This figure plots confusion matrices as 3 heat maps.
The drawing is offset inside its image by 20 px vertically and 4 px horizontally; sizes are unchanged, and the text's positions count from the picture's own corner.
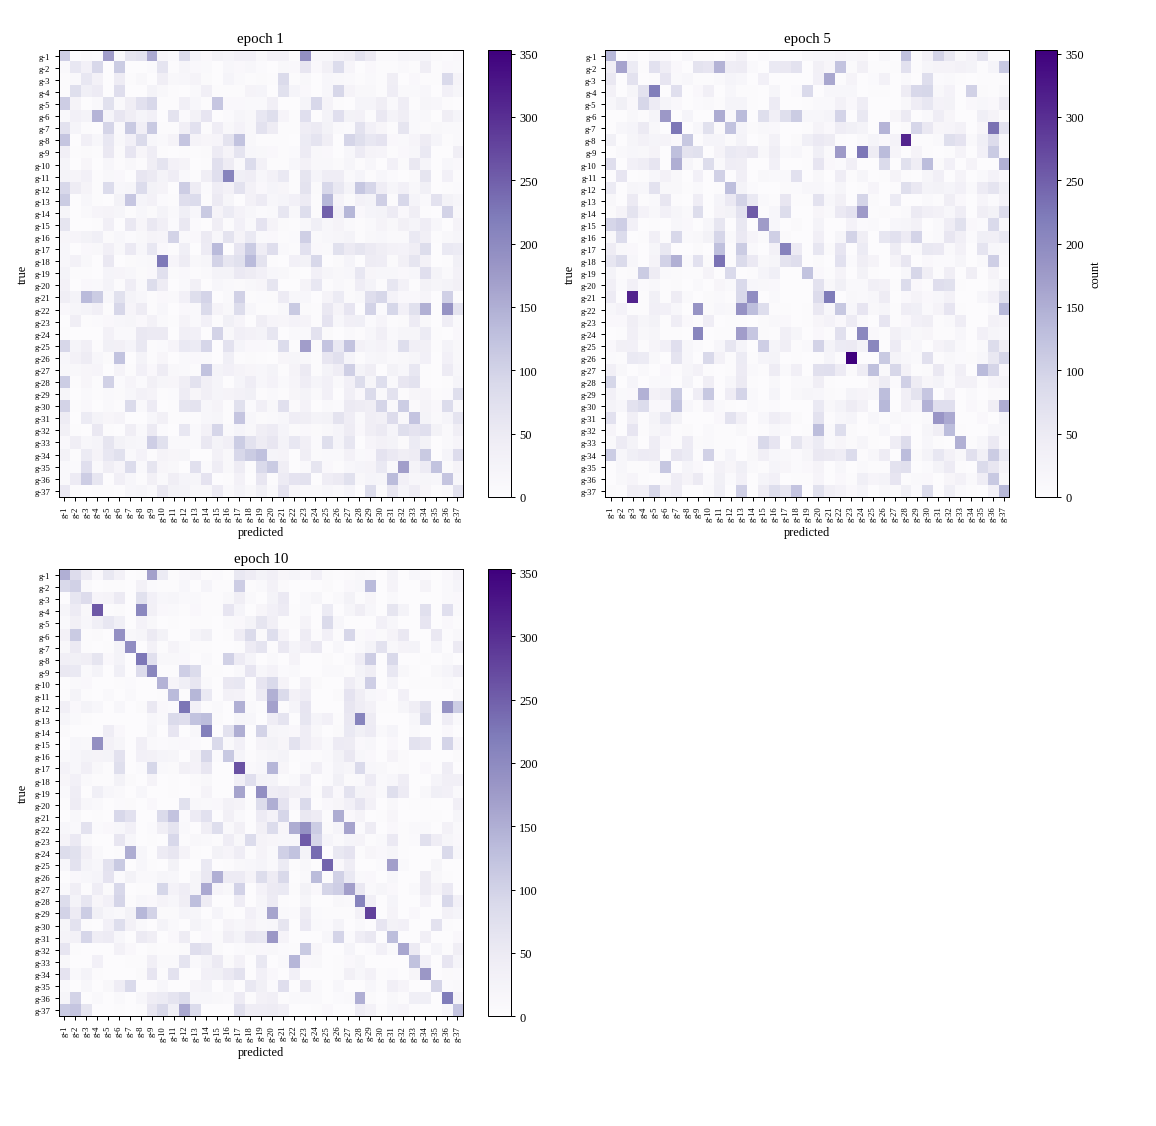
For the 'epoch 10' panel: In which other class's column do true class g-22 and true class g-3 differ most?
g-23
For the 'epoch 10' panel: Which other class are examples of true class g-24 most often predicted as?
g-7
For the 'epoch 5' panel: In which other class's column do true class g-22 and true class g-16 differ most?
g-9
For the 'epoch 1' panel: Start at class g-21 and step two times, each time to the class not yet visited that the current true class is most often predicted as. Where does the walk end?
g-36
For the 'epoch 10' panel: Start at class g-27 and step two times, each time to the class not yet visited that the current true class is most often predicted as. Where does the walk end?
g-17
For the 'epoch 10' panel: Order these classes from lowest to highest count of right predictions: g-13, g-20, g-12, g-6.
g-13, g-20, g-6, g-12
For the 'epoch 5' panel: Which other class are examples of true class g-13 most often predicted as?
g-24
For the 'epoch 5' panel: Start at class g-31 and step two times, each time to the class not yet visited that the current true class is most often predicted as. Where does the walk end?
g-20
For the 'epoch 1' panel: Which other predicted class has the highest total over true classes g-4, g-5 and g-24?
g-15
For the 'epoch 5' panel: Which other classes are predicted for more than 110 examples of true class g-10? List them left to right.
g-7, g-30, g-37
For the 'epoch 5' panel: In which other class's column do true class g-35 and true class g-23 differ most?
g-6
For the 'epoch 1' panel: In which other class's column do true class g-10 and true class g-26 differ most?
g-6
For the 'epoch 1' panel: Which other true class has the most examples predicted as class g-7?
g-13
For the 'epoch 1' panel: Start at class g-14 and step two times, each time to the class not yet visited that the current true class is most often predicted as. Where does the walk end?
g-23
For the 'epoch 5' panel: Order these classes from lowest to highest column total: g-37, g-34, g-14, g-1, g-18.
g-34, g-18, g-14, g-1, g-37
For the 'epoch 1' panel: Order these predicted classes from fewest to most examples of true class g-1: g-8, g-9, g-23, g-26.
g-26, g-8, g-9, g-23
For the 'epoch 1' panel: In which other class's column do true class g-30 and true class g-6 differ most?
g-4
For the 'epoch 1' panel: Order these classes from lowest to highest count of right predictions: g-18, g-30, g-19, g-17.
g-19, g-17, g-30, g-18
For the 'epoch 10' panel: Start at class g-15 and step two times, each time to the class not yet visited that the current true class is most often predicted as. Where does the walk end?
g-8
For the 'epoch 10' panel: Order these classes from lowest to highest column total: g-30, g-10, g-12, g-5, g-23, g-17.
g-30, g-5, g-10, g-12, g-23, g-17
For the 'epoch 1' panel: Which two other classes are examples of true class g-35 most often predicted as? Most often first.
g-32, g-20
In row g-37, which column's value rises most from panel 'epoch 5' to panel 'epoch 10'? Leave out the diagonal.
g-12
